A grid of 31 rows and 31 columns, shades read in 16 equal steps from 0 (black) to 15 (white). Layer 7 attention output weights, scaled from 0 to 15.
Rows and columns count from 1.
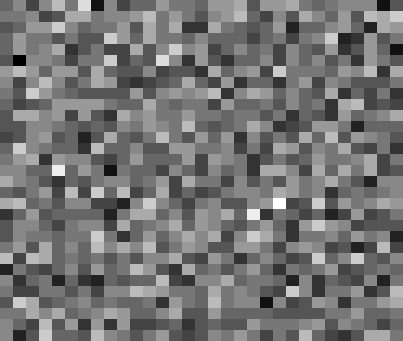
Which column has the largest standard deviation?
2
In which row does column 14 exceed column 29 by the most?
3
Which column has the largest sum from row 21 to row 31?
17
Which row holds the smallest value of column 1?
25
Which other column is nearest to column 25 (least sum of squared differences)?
6
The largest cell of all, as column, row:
22, 19
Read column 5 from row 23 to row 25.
6 6 6
